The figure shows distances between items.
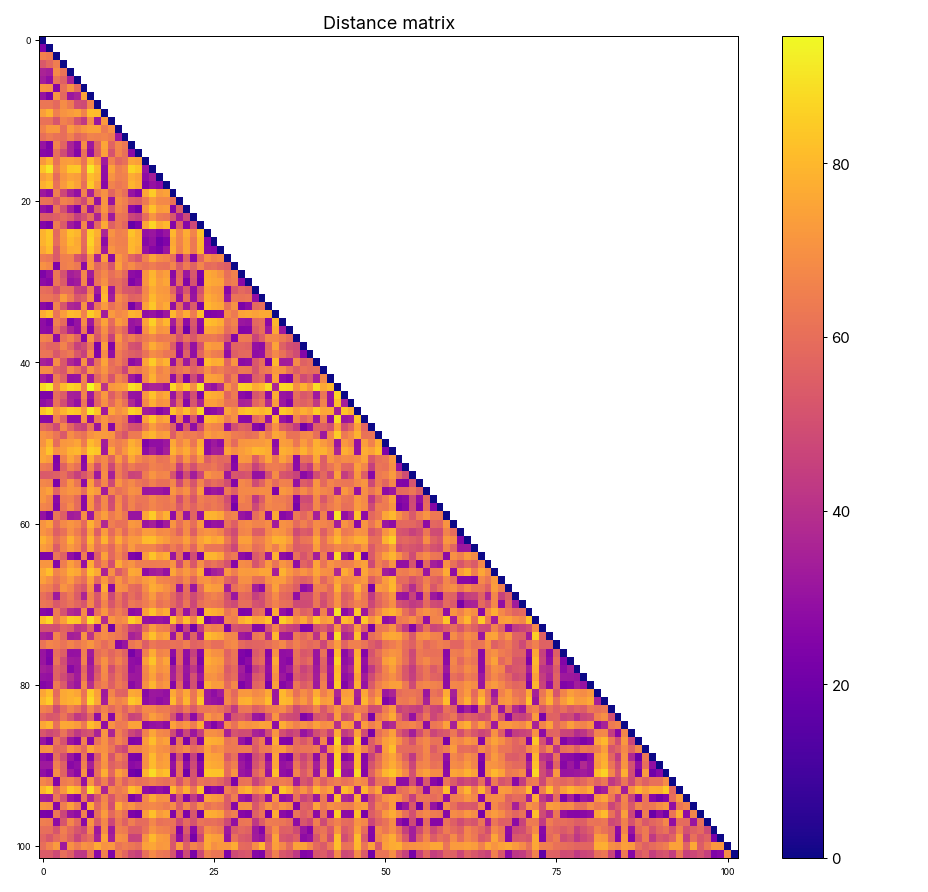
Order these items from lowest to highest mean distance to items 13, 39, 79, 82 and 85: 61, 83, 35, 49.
35, 83, 61, 49
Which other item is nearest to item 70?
61
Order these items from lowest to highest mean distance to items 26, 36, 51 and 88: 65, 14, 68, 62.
14, 65, 68, 62
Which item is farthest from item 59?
43
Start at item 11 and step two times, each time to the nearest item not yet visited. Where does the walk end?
12
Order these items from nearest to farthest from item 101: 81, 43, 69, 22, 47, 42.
22, 69, 42, 47, 81, 43
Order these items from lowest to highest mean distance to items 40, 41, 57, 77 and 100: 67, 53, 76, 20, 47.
76, 47, 53, 20, 67
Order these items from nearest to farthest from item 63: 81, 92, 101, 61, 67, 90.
67, 61, 92, 101, 81, 90
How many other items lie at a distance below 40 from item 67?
5
